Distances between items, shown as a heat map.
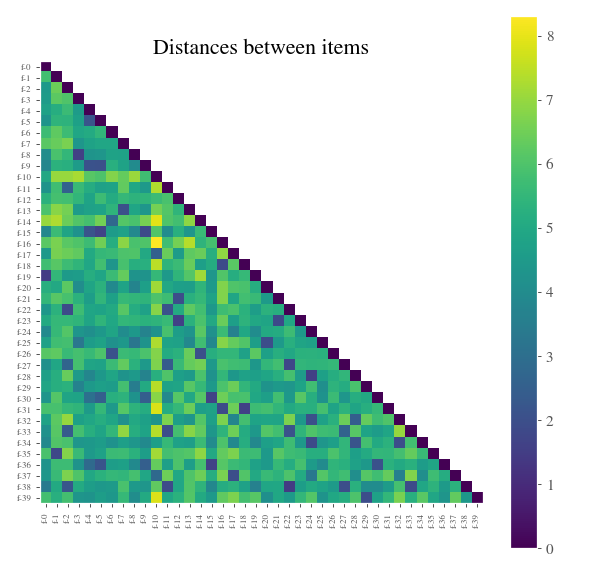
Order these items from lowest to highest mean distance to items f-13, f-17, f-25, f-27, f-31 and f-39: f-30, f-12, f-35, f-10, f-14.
f-30, f-12, f-35, f-14, f-10
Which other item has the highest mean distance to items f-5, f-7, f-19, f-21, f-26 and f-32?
f-16
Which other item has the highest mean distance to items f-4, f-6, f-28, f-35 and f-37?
f-2
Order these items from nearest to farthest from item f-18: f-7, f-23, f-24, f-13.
f-24, f-23, f-7, f-13
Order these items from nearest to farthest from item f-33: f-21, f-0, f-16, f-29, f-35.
f-0, f-29, f-16, f-21, f-35
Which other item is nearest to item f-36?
f-15
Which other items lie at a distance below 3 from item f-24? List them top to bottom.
f-28, f-32, f-34
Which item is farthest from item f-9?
f-14
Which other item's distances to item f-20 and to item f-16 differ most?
f-25
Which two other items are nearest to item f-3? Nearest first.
f-8, f-25
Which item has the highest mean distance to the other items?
f-10
